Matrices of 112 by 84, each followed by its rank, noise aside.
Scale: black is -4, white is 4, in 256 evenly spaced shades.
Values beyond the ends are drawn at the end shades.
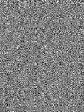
twelve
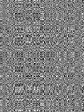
four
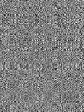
six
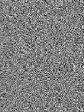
sixteen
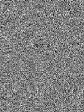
sixteen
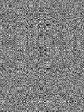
eight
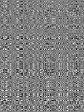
four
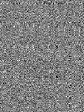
twelve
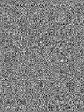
twelve
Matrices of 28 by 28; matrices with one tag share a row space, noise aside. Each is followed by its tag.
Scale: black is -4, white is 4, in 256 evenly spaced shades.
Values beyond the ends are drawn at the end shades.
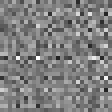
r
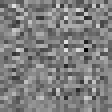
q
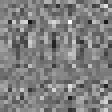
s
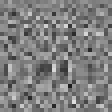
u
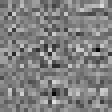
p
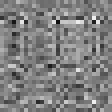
q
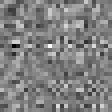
q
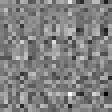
s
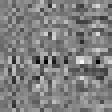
p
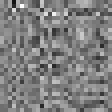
p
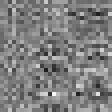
p
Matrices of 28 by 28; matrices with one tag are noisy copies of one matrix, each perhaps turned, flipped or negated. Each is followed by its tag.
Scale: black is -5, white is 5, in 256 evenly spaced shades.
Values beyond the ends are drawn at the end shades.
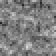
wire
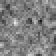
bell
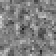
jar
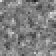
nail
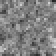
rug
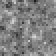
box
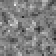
jar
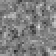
jar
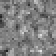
jar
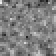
rug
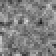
bell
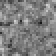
bell
